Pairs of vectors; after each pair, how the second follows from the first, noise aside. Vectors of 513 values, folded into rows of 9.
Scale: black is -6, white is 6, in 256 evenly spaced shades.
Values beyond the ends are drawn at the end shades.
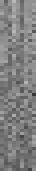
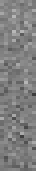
partly zeroed.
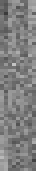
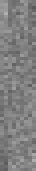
negated, shrunk.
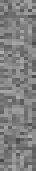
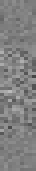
partly zeroed.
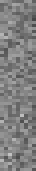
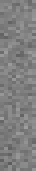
negated, shrunk.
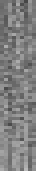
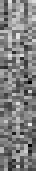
reversed, scaled up.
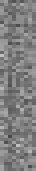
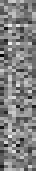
negated, scaled up.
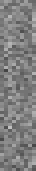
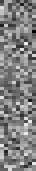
reversed, scaled up.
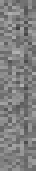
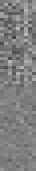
negated, partly zeroed.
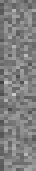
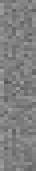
negated, shrunk.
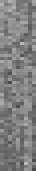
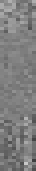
partly zeroed.
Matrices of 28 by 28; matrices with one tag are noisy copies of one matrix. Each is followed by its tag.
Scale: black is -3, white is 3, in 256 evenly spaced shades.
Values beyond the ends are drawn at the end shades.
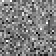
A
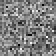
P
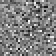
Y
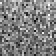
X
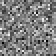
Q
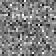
P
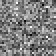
P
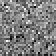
A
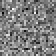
Q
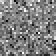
A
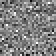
Y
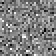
Y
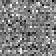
P
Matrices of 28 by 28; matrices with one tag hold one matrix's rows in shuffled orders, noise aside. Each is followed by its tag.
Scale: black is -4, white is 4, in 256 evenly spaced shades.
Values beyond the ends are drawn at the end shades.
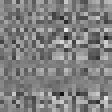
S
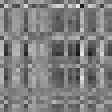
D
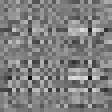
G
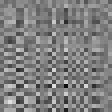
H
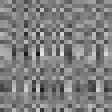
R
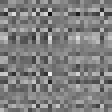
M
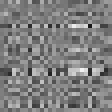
G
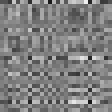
G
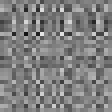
R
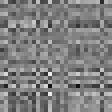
M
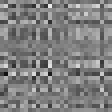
M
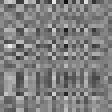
H
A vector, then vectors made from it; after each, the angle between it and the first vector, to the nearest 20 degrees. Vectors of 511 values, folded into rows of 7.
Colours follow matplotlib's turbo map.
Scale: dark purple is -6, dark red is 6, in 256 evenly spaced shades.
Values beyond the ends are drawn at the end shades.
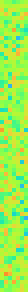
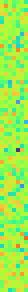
60 degrees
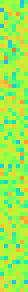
120 degrees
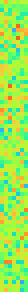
140 degrees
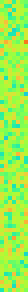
100 degrees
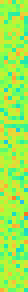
60 degrees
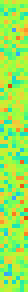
160 degrees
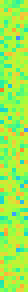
40 degrees
